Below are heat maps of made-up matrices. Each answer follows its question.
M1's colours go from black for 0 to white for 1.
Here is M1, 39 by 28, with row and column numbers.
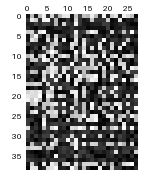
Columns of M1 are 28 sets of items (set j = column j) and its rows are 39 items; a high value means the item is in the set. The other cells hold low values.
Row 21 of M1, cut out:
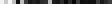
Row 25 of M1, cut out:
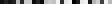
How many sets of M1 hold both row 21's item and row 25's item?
1
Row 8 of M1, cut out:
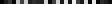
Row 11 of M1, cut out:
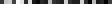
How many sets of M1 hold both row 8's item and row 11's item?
3
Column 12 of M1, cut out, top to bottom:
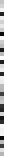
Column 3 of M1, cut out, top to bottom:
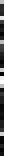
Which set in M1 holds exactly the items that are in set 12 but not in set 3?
7
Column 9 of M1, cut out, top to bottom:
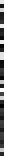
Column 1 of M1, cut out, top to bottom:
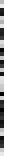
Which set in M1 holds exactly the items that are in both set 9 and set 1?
25
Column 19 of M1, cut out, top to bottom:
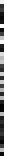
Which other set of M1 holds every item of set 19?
14
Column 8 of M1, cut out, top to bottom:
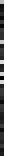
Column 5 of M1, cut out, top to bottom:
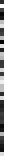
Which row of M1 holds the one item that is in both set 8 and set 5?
20
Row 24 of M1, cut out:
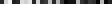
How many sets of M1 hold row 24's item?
10
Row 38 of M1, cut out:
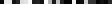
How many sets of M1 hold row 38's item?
10
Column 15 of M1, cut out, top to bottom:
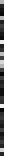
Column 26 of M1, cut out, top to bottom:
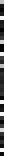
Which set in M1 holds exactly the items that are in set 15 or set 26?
17
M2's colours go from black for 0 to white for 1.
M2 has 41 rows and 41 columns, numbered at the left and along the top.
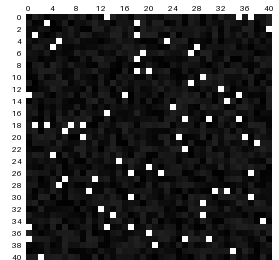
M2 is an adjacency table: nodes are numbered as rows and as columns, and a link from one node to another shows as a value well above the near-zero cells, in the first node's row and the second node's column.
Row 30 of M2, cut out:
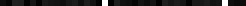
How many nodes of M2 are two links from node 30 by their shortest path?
3
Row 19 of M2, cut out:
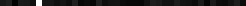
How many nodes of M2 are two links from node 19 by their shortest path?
1
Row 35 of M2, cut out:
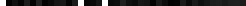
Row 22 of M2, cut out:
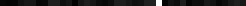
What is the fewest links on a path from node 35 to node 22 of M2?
3
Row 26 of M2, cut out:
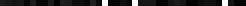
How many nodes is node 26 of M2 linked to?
3
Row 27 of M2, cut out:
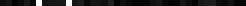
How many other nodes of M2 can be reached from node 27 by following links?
3
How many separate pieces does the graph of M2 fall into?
11
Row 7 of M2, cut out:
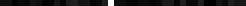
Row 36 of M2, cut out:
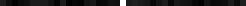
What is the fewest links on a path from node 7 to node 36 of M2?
4
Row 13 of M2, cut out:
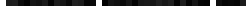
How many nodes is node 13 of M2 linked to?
3
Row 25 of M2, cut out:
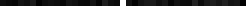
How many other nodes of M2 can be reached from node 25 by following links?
7
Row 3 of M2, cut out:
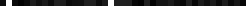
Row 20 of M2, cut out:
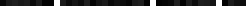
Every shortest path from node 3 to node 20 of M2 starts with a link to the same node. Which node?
node 18
